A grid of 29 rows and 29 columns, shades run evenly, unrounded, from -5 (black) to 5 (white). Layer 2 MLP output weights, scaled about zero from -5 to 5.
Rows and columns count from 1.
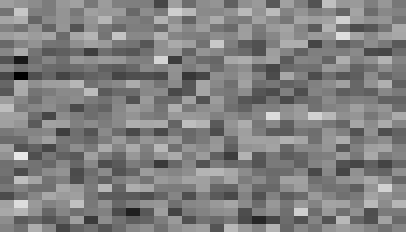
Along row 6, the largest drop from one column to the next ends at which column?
23
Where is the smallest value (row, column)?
10, 2
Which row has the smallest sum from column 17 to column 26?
28
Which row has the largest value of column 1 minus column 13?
27
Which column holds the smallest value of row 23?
6
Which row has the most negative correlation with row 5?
22
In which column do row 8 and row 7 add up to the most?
12
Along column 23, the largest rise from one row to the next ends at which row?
15
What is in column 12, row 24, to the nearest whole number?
0
